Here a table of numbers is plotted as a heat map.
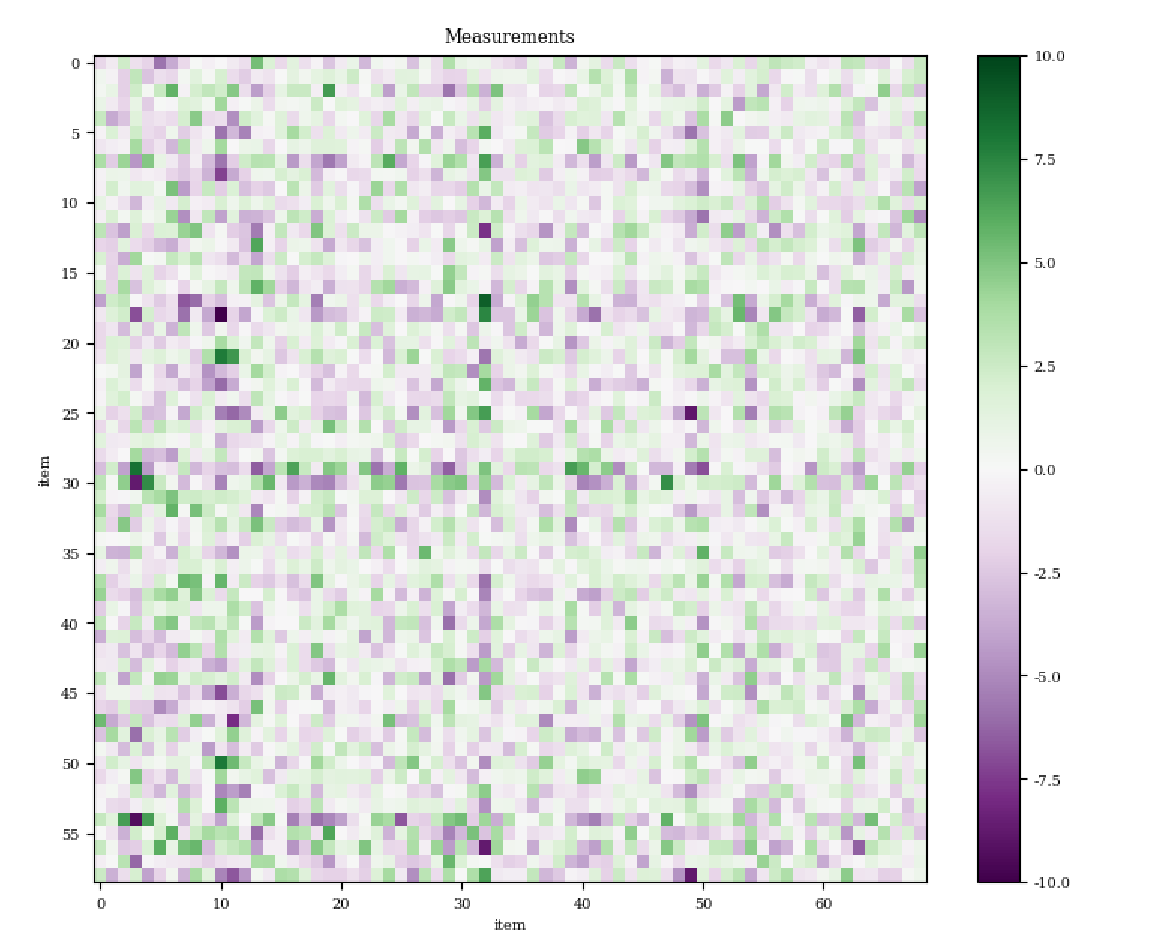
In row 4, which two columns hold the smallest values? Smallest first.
11, 1
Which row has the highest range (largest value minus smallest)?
18
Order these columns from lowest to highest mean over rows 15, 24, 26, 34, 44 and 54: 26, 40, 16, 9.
40, 16, 26, 9
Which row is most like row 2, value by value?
55
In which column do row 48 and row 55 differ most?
3
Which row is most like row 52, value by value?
5
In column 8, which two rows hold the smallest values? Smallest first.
17, 29
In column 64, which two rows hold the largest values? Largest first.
54, 30
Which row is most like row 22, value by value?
43
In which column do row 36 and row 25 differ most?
49
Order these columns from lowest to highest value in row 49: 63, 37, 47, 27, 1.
63, 37, 1, 47, 27
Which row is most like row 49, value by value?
19
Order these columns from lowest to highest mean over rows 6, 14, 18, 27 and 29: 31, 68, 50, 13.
13, 50, 68, 31
